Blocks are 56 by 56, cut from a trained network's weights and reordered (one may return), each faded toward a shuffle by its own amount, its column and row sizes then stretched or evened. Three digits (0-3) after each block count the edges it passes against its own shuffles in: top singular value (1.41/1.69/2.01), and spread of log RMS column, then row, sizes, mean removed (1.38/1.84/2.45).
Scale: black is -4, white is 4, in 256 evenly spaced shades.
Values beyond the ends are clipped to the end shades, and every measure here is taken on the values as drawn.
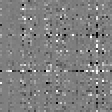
2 3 2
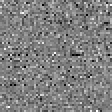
0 0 2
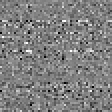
1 1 3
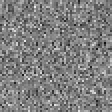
2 0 1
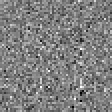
1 1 0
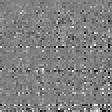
2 2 3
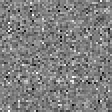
0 1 1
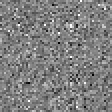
1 2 0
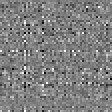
2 1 3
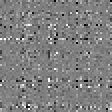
0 3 3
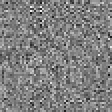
3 2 1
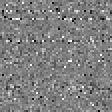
1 0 2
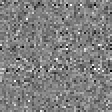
0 1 2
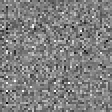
1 1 1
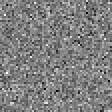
0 0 0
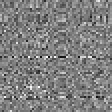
3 1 2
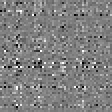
2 2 3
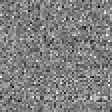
2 0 1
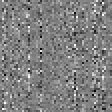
2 3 0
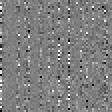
1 3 0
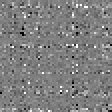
0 2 3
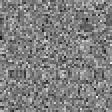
2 1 0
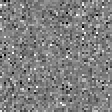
0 2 0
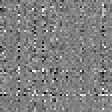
2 3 2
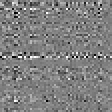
3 2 3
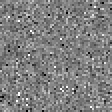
0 1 0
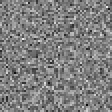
2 1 0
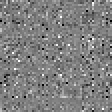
0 3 2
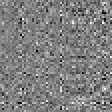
3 3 2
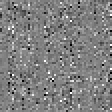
0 3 0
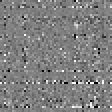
2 2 3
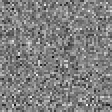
2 0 1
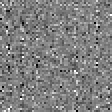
0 2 1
